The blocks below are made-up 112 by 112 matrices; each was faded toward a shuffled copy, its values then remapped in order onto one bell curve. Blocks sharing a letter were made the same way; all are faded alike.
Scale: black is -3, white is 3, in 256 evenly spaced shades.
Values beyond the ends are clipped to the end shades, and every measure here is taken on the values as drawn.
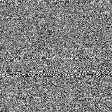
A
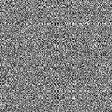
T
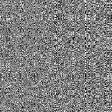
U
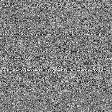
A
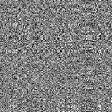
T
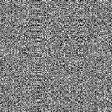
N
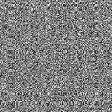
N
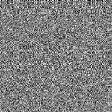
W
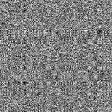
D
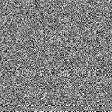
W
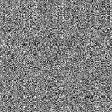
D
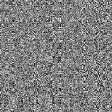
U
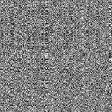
T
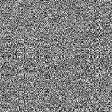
D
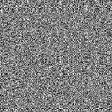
D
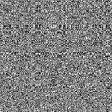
W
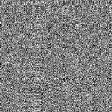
D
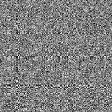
W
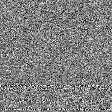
A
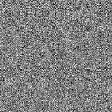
D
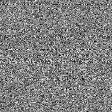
A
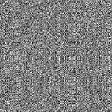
N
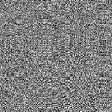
N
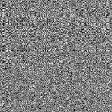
T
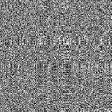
T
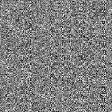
U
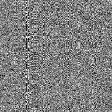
U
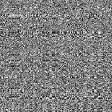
W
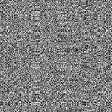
N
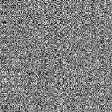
T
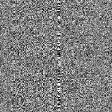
U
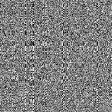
U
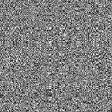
D
